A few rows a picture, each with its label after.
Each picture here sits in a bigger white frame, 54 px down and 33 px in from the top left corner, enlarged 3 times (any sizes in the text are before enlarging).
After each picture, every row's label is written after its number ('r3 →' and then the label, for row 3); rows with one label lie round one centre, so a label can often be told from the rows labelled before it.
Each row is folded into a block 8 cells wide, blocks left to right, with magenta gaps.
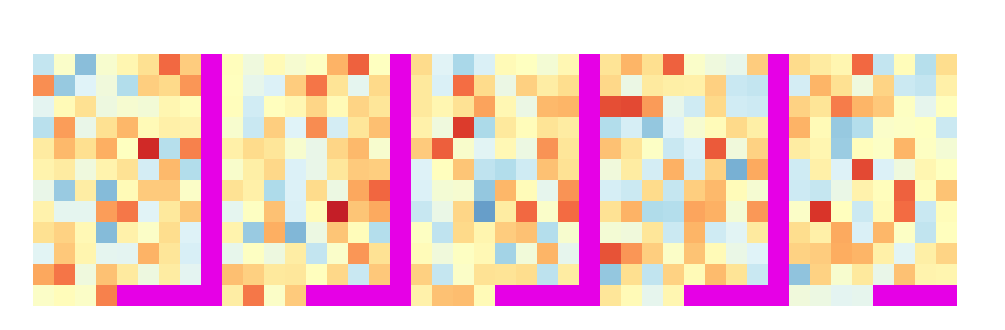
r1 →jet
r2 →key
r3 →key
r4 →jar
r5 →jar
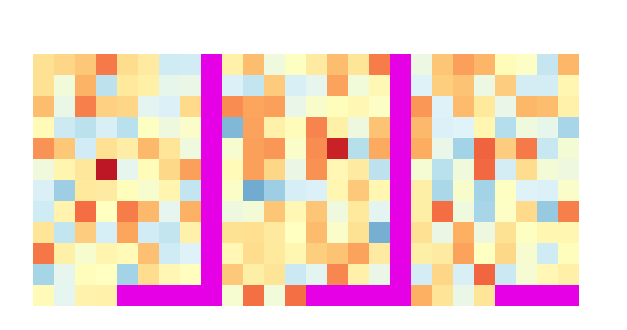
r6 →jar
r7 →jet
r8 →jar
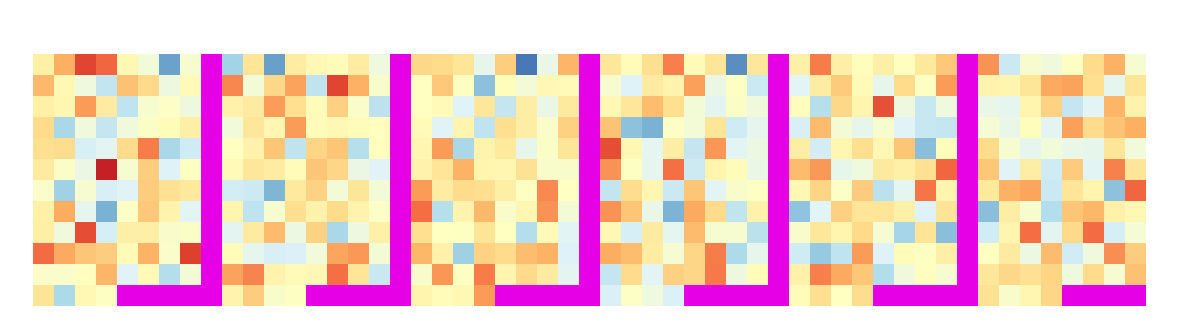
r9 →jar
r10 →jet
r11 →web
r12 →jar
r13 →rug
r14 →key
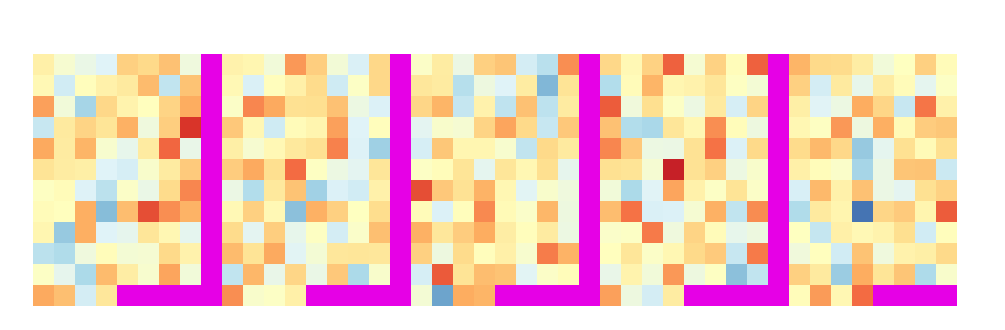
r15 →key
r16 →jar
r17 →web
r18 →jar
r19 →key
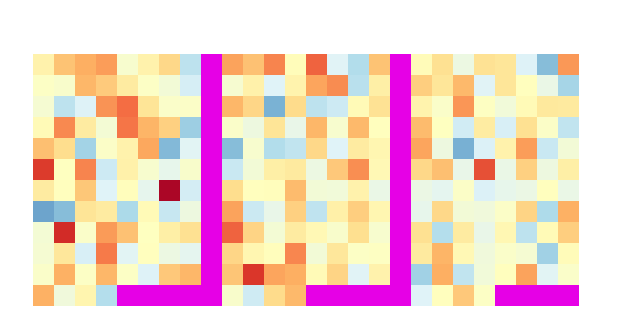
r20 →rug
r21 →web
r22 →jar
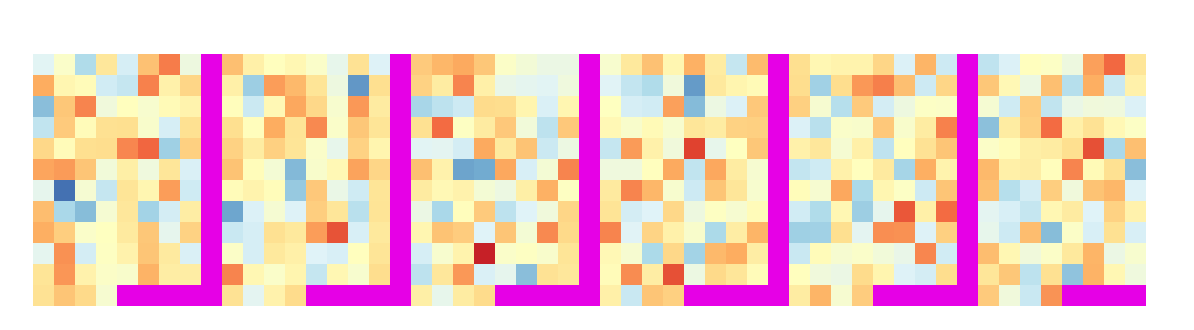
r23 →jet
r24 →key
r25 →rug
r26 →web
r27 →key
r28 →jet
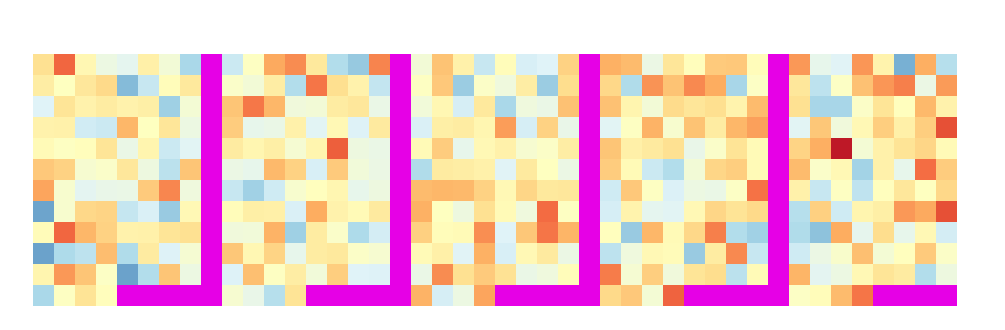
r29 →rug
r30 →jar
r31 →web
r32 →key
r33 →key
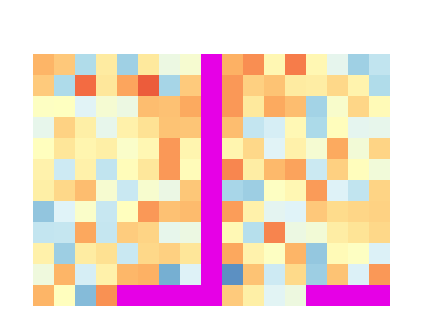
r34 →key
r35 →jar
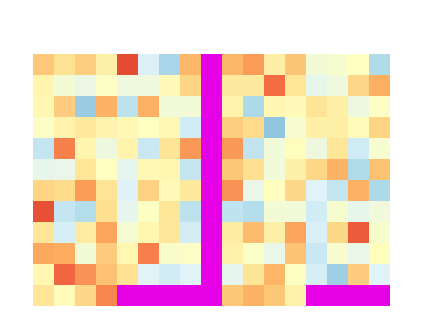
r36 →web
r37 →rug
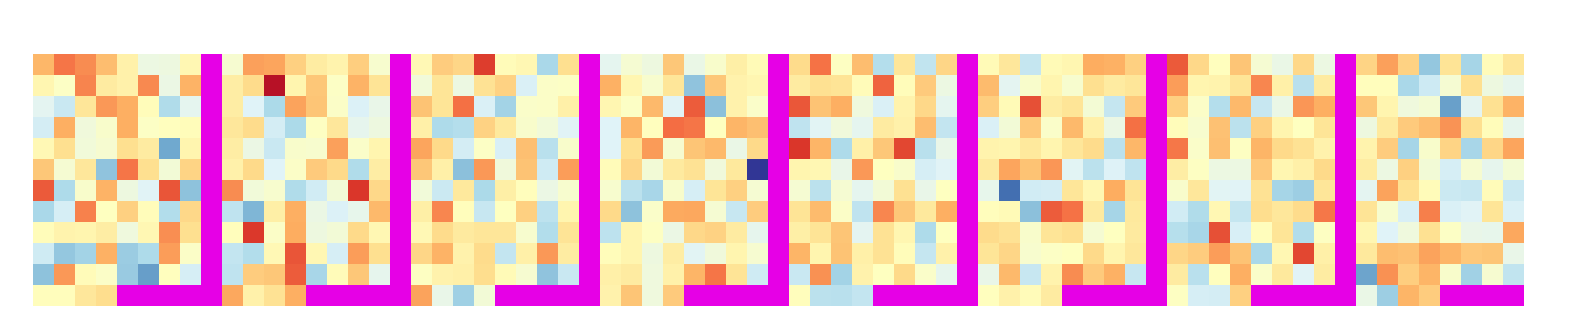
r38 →rug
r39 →rug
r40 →jar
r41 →jet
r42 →jar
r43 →jet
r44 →key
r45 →web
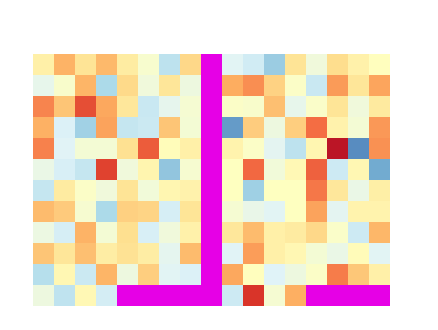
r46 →jar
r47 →jet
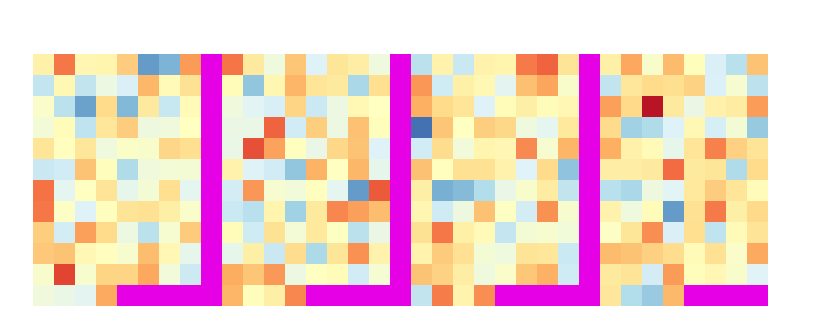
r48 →web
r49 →key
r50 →jet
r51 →jar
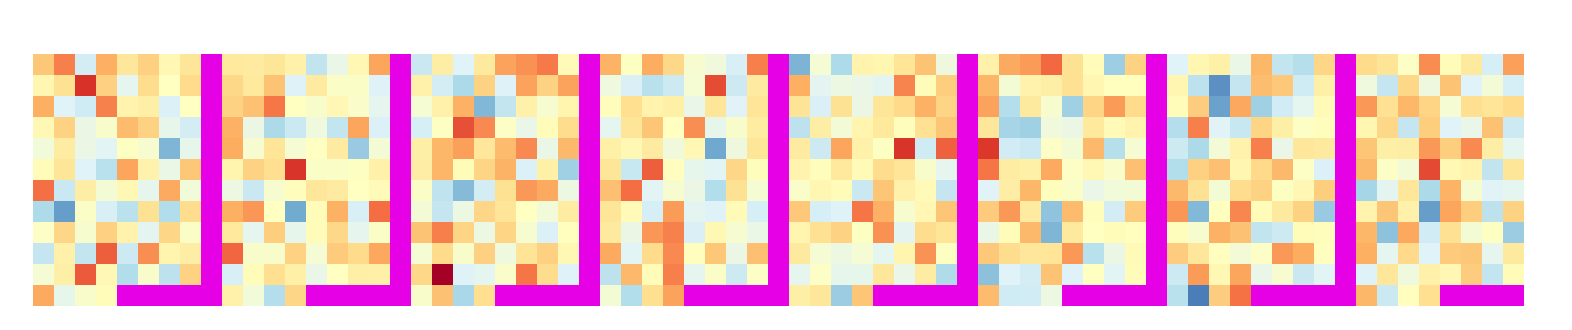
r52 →rug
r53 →jar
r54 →jet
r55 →web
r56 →jet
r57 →jar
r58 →web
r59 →jar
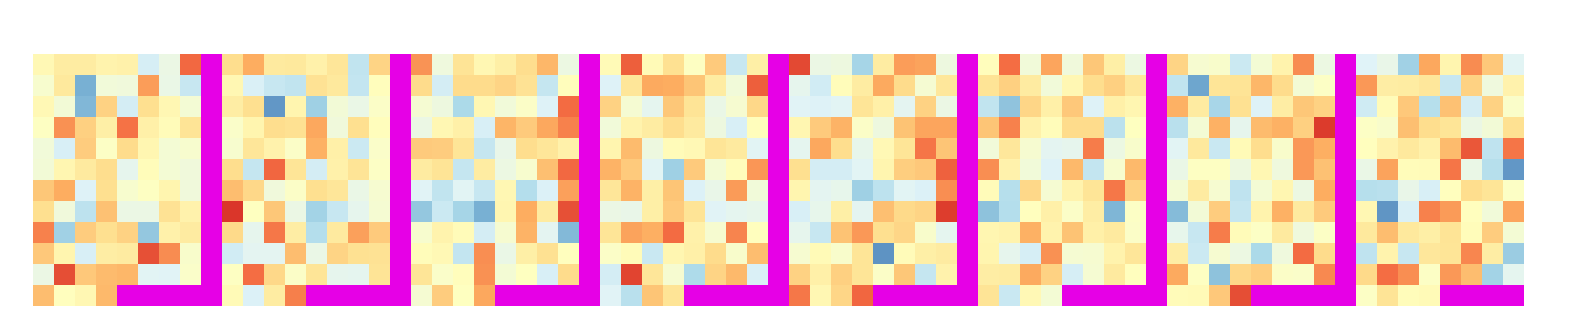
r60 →web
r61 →web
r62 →key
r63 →rug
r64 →key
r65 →rug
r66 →key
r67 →jet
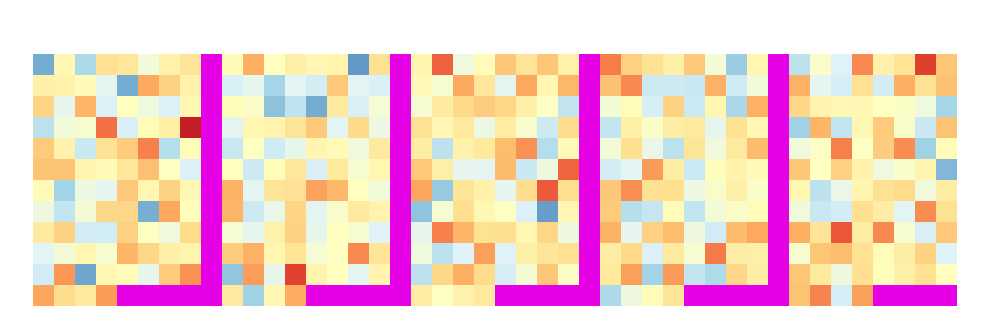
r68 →jet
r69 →web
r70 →rug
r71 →web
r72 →jet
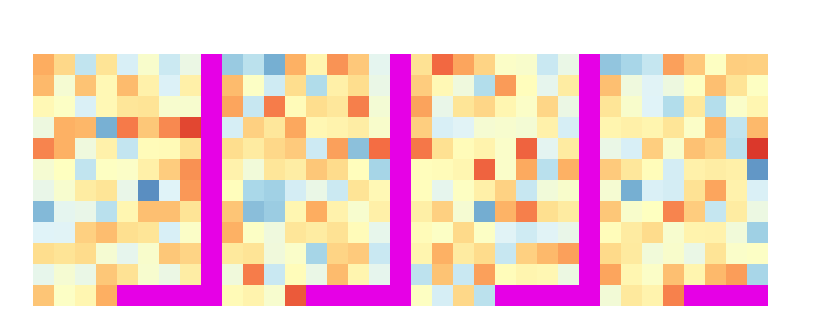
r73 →key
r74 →jet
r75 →jar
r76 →jet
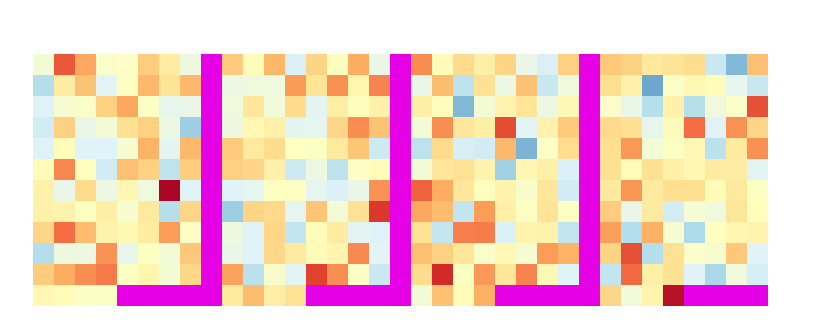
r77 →rug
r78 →key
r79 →web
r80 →web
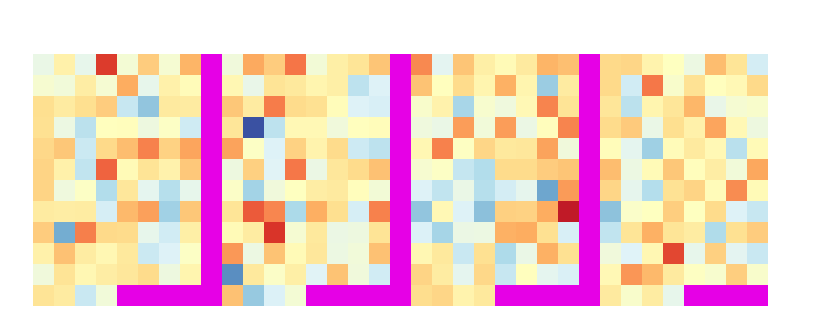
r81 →jar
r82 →jar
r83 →key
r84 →rug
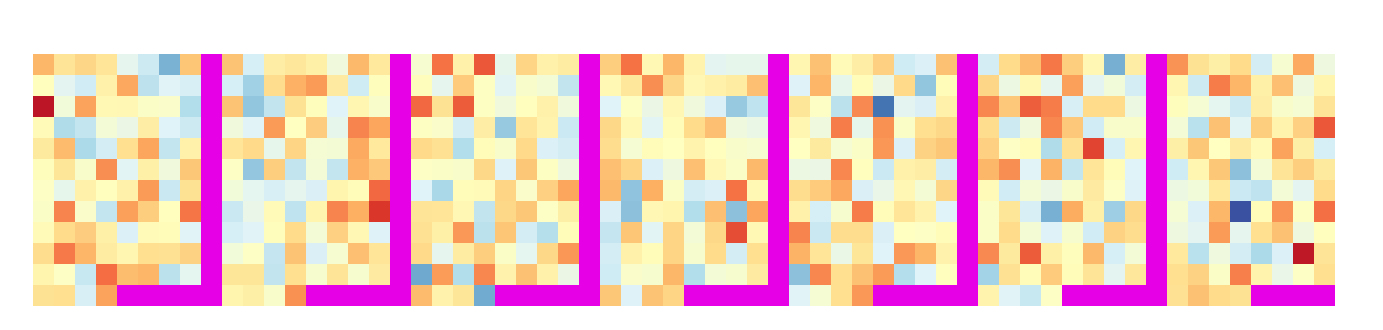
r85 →jar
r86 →key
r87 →jar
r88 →rug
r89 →web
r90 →jar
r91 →key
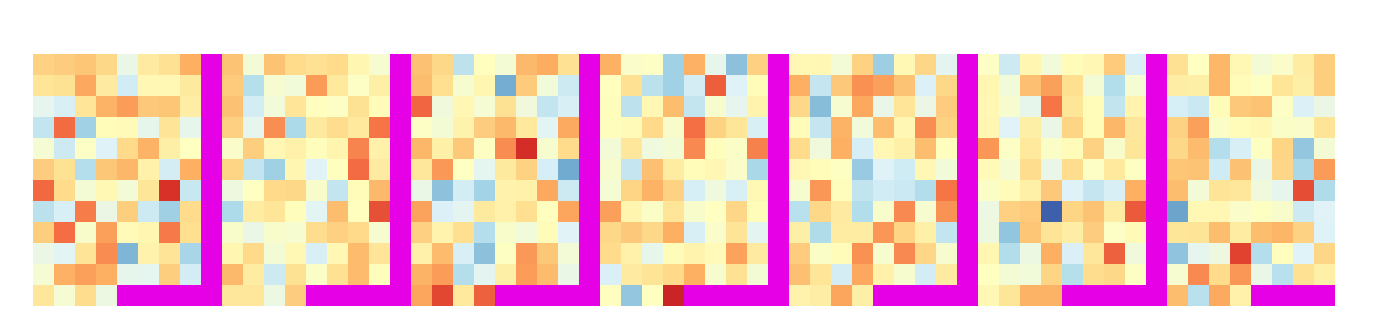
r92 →rug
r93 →key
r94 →jet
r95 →web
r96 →key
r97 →key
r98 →rug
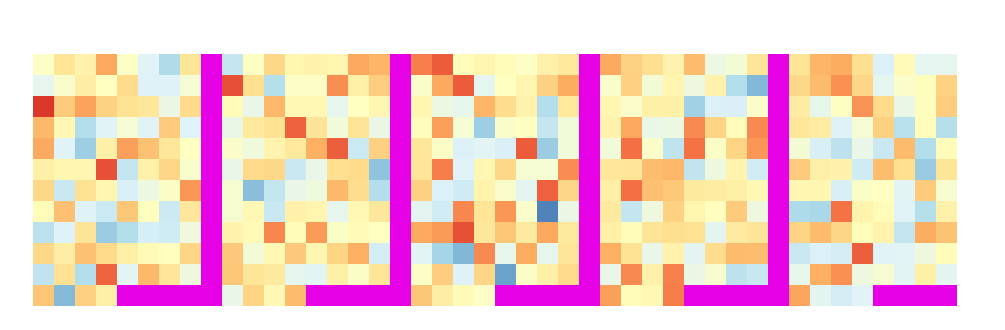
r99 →jar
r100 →jet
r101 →rug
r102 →web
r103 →rug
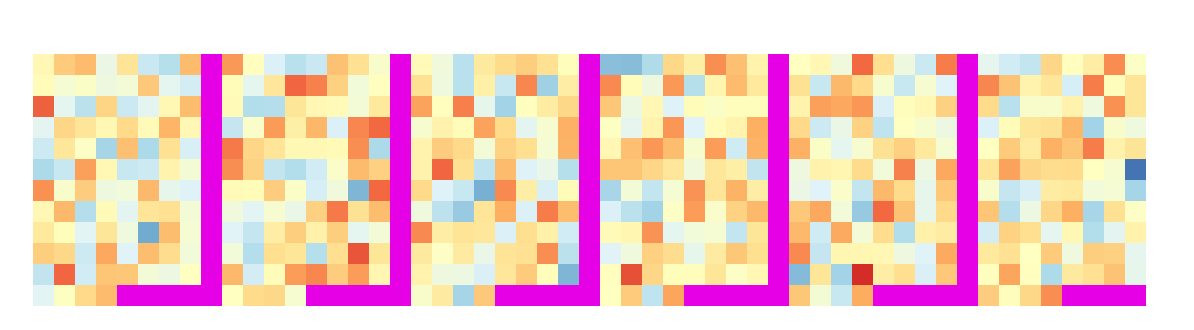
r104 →web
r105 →key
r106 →jet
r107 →jet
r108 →jar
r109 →jet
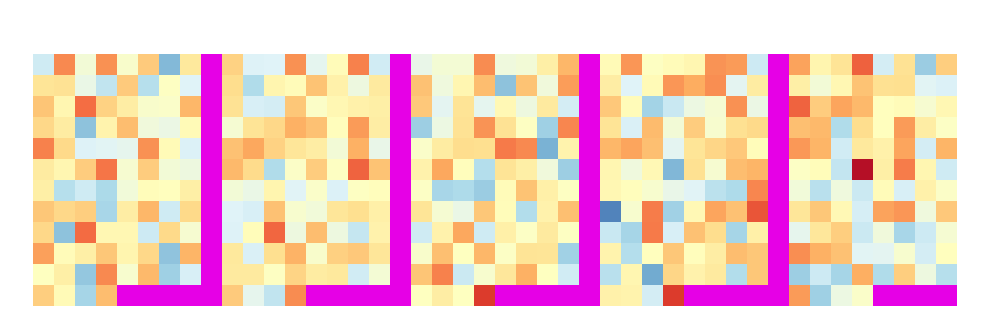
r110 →jar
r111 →key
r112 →jet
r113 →key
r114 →jar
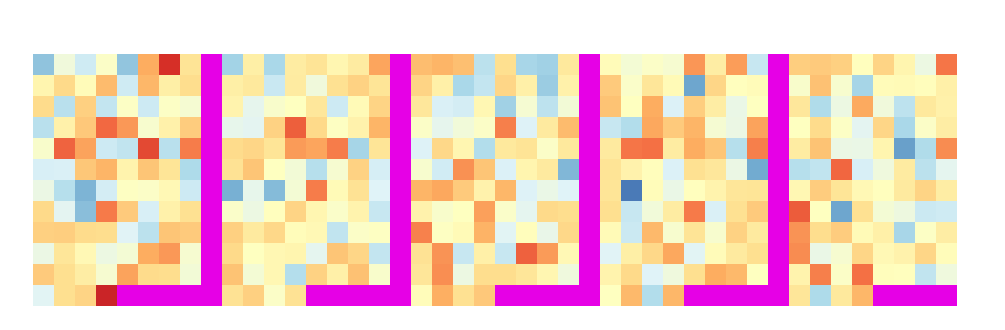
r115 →jet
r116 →jet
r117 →web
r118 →jet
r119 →web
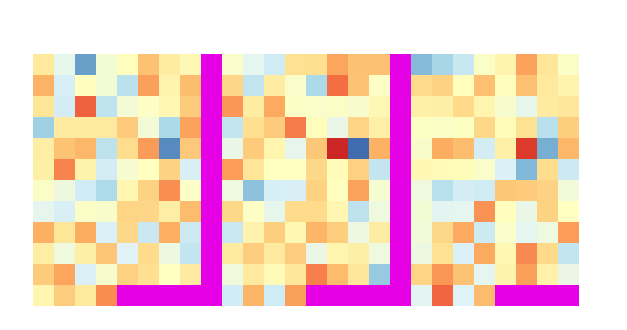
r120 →jet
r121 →jet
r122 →jet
